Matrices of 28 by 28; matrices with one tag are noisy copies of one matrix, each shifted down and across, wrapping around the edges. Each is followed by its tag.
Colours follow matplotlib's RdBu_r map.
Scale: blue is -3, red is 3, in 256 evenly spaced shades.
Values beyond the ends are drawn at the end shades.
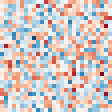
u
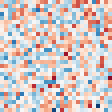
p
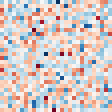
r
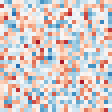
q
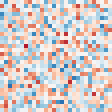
r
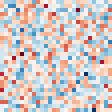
q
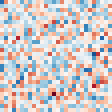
r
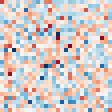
p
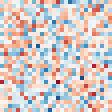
u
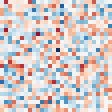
r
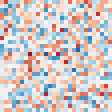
r
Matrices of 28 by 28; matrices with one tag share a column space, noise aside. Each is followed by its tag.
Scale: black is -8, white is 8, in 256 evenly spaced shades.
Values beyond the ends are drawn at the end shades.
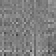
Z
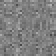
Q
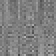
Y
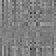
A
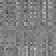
A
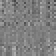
A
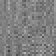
Y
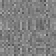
Q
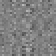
Q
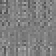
A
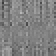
A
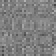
Q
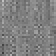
Y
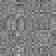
Q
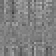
A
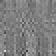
Z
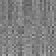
Y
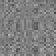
Q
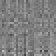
Z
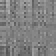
A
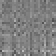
Z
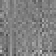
Z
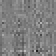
Z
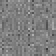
Q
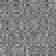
Q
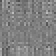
A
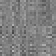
Y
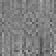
Z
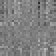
A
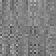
Y
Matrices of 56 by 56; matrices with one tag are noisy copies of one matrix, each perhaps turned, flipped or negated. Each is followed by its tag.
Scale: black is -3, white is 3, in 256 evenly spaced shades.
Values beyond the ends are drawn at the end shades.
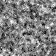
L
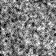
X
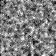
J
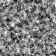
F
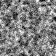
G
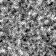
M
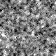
M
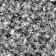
F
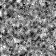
G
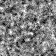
L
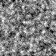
L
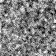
X
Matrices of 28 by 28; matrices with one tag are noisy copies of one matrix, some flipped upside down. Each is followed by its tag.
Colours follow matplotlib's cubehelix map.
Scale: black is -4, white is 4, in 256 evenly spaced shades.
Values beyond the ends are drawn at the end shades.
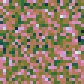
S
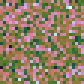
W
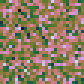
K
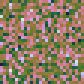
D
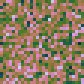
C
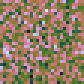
C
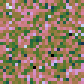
W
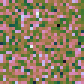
S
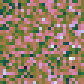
K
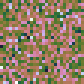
D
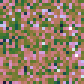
S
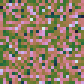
D
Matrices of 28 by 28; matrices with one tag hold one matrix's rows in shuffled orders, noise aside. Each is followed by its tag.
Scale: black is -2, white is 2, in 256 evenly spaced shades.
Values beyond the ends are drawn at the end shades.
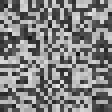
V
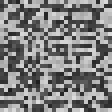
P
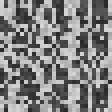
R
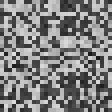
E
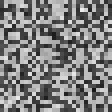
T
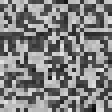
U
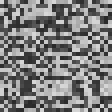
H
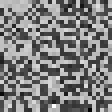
E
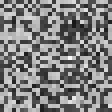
E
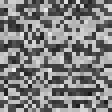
P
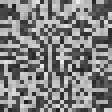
V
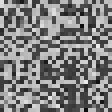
E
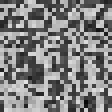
U
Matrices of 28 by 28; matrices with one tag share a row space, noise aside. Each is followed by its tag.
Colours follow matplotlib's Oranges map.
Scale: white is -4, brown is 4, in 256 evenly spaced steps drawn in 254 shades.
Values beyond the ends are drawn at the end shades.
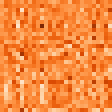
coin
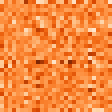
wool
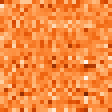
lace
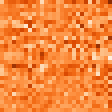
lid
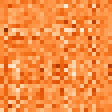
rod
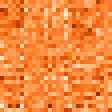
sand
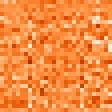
lid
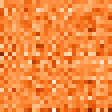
wool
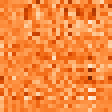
wool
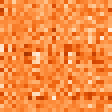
wool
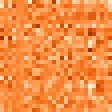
wool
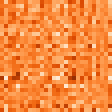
rod
